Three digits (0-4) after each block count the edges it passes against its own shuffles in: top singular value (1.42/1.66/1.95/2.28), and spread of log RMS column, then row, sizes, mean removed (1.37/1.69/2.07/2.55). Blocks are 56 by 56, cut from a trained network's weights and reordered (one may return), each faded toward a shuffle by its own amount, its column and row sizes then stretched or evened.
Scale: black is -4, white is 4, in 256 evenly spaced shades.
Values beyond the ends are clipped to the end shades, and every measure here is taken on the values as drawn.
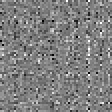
2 4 2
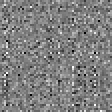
3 3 2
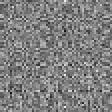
4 0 3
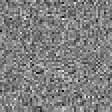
2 1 1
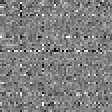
3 1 4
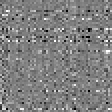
2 4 4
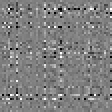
4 4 4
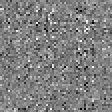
1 3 2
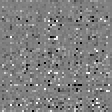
0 3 4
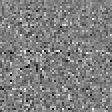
1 2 3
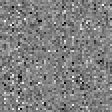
0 3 1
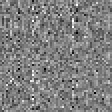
2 3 0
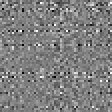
2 3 4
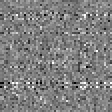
3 1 3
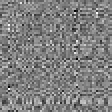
4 1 3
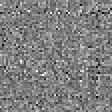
1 1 2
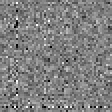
2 2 2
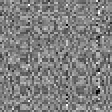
4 2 0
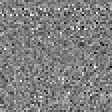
2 0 3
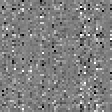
2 4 0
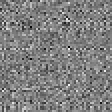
4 2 3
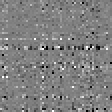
1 3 4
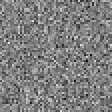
2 0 0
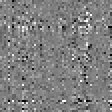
2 4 2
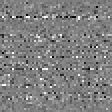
1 0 4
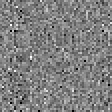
2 1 0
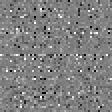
1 2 4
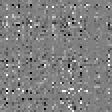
0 4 3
